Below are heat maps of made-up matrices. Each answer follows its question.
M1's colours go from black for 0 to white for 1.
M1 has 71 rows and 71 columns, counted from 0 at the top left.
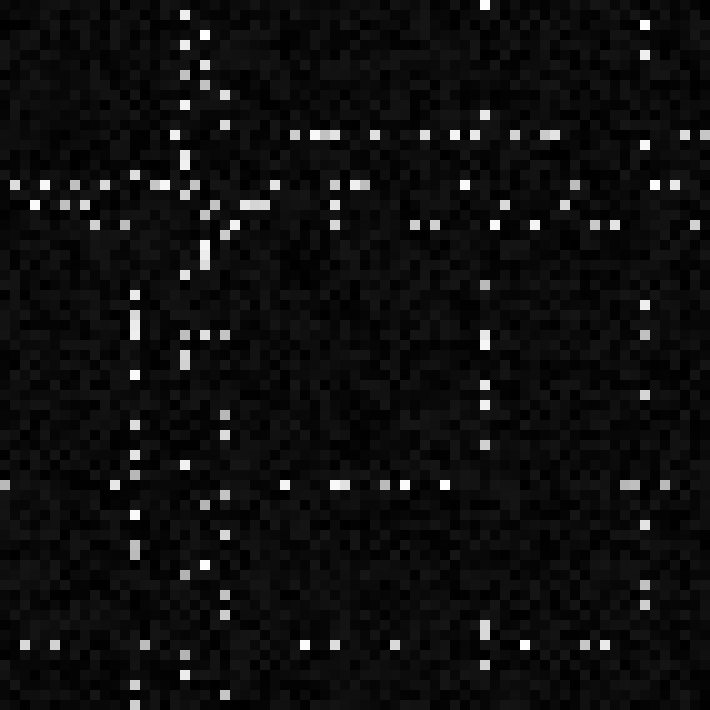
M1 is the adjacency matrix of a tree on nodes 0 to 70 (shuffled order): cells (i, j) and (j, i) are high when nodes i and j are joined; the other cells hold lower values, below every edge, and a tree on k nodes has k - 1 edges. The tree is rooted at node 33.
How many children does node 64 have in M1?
8
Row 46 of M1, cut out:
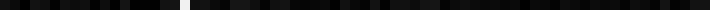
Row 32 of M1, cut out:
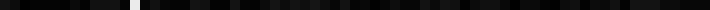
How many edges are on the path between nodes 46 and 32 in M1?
4
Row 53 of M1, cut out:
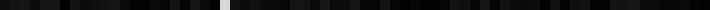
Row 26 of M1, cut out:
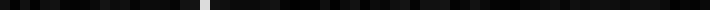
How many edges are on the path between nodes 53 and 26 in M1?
4
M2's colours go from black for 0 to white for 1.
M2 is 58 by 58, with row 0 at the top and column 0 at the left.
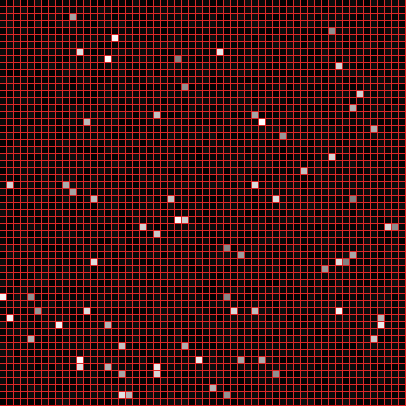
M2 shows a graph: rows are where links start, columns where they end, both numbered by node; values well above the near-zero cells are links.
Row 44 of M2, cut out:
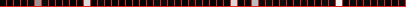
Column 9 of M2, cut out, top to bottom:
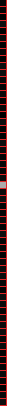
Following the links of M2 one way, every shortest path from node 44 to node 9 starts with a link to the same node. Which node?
node 12
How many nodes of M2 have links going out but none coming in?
10
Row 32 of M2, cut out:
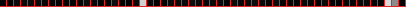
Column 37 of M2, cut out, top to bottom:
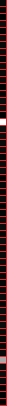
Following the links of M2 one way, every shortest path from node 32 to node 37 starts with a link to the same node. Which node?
node 56
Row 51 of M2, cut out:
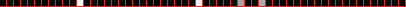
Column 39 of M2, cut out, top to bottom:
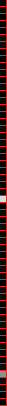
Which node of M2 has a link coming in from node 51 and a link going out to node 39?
node 28
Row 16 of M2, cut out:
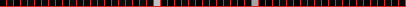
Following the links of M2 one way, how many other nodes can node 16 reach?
5
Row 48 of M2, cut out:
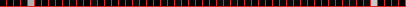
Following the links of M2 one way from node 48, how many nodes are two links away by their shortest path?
4
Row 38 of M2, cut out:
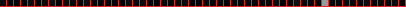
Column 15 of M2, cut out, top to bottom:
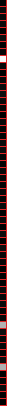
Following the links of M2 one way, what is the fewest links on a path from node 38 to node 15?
2
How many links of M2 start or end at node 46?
4
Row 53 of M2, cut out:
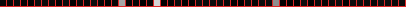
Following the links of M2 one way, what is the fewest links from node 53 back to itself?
4
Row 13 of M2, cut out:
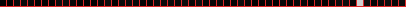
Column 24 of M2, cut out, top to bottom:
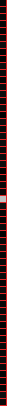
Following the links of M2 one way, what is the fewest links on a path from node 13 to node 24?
3
